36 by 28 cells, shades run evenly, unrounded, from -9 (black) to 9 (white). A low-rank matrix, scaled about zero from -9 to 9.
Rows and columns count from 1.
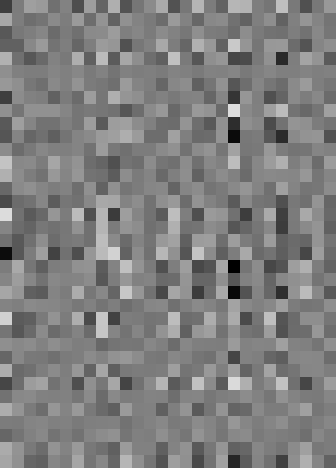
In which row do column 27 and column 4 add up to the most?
20
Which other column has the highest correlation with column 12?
11
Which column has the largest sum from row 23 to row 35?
1
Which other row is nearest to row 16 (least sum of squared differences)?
3
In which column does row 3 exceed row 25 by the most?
10
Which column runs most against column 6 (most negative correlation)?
27
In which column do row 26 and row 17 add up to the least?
24
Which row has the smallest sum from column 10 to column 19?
13
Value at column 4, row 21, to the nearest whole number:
-2
